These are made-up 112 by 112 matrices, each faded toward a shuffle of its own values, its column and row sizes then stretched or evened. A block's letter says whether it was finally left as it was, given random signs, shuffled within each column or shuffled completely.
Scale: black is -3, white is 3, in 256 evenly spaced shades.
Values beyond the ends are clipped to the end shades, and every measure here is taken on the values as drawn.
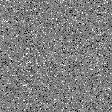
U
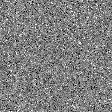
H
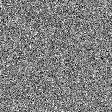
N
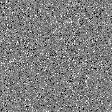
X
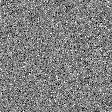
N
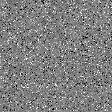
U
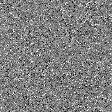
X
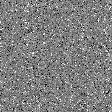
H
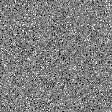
U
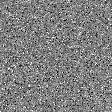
N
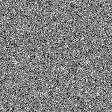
N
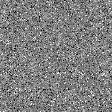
X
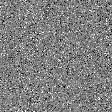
H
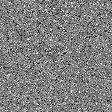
X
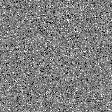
X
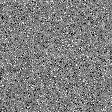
N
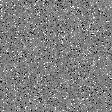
H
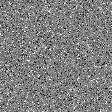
H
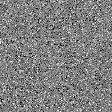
U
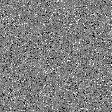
X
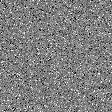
N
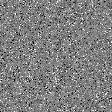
U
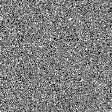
X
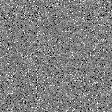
U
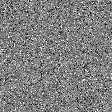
H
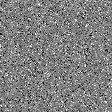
U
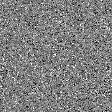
X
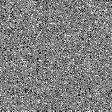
U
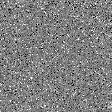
U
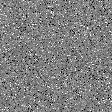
N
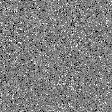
U
